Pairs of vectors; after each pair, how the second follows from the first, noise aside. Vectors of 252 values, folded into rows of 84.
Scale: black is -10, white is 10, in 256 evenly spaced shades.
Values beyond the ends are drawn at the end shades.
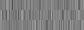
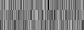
wrapped around, scaled up.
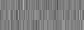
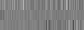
wrapped around, negated, partly zeroed.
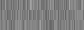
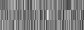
wrapped around, scaled up.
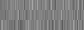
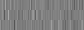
wrapped around, negated, partly zeroed.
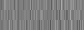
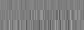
partly zeroed.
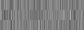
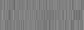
reversed, shrunk.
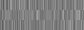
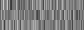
negated, scaled up.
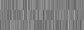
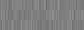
wrapped around, negated, shrunk.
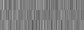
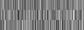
wrapped around, scaled up.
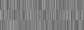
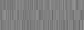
wrapped around, negated, shrunk.
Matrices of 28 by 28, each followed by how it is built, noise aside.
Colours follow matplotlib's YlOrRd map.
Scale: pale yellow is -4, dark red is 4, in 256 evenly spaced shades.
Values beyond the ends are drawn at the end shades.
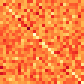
diagonal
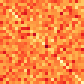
diagonal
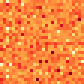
sparse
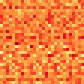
repeating columns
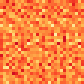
repeating columns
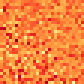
lower triangular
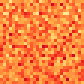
repeating columns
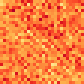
Toeplitz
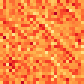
Toeplitz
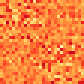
block diagonal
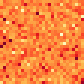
sparse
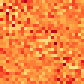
block diagonal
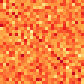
diagonal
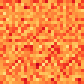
repeating columns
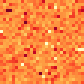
sparse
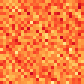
Toeplitz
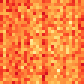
blocks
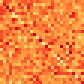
diagonal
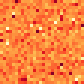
sparse
